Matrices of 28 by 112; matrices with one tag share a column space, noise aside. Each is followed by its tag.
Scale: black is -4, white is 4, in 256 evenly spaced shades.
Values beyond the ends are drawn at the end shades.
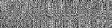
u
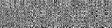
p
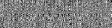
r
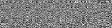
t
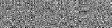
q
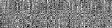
u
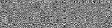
t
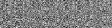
q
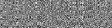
q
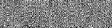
p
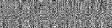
u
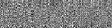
p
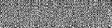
p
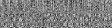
r
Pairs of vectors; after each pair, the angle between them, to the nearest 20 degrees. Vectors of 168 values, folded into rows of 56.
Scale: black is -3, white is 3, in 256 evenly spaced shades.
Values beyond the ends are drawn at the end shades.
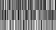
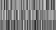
160 degrees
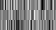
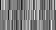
60 degrees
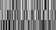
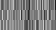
120 degrees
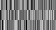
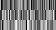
40 degrees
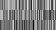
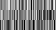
40 degrees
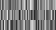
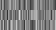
160 degrees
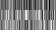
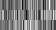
120 degrees
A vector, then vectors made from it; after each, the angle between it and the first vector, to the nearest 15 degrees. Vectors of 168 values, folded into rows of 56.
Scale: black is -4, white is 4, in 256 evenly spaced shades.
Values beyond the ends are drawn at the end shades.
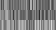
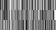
105 degrees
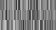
105 degrees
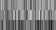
150 degrees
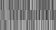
30 degrees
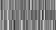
60 degrees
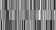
120 degrees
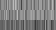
120 degrees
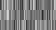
60 degrees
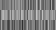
120 degrees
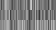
45 degrees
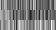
30 degrees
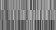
165 degrees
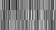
90 degrees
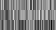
165 degrees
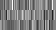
105 degrees
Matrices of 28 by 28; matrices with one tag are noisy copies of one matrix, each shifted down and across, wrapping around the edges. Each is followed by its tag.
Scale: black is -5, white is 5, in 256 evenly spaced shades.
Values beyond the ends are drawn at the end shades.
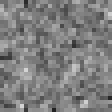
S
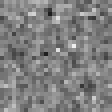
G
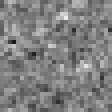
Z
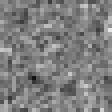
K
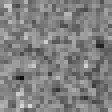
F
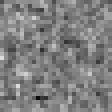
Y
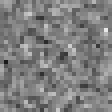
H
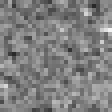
Y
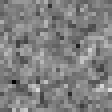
S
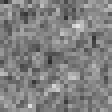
Z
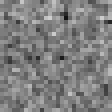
G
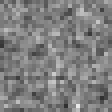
K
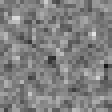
H
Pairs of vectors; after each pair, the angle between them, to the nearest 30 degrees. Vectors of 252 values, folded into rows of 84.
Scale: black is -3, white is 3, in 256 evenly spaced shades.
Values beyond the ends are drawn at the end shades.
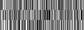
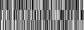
60 degrees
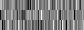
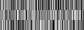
120 degrees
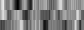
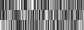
120 degrees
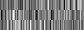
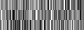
150 degrees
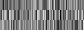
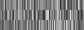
120 degrees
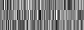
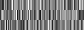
30 degrees
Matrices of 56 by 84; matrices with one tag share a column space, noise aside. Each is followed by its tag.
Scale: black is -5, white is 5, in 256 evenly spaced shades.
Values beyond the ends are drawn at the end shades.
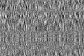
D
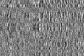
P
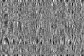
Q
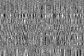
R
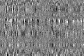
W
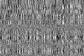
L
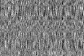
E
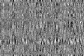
Q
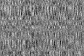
E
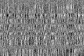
R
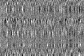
W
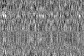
D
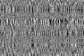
W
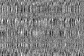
W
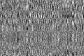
D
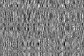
P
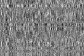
P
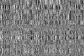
L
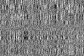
L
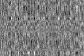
E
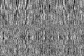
L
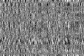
Q
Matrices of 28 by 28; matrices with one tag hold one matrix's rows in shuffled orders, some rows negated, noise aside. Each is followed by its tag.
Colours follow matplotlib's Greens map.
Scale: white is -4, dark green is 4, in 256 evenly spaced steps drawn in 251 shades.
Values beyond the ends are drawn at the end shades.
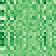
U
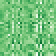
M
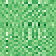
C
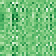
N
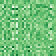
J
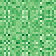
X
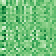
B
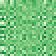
U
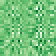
M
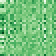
U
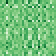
C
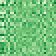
U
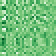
B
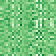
M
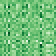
X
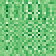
C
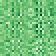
M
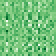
C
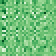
B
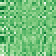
U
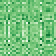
X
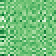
U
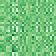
N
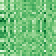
U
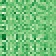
B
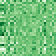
U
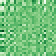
U
